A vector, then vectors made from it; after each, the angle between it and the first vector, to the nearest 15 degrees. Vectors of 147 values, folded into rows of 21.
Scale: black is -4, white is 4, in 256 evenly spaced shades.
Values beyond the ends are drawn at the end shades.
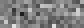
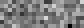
60 degrees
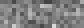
30 degrees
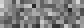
105 degrees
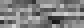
60 degrees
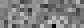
135 degrees
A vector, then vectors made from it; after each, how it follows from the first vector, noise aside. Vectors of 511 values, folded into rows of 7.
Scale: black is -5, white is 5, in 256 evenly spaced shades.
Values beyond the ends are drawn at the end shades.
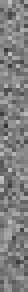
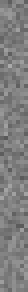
negated, shrunk.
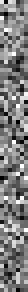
reversed, negated, scaled up.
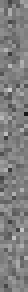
negated, partly zeroed.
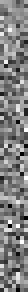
reversed, negated, scaled up.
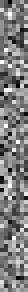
negated, scaled up.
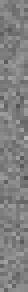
reversed, shrunk.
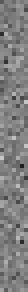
reversed, partly zeroed.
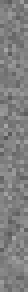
negated, shrunk.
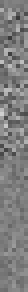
negated, partly zeroed.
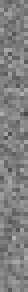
negated, shrunk.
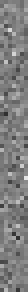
reversed, negated, partly zeroed.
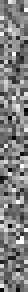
reversed, negated, scaled up.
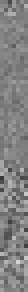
negated, partly zeroed.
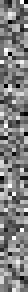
negated, scaled up.
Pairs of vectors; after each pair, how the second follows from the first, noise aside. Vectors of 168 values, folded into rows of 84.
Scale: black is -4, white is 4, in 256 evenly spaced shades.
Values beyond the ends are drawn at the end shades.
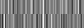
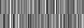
wrapped around.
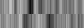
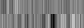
reversed, partly zeroed.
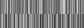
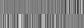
reversed, partly zeroed.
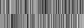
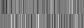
reversed, negated, partly zeroed.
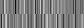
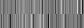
reversed, partly zeroed.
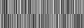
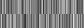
wrapped around, negated.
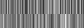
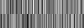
wrapped around, negated.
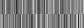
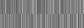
shrunk.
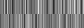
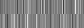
wrapped around, partly zeroed.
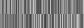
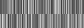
shuffled.
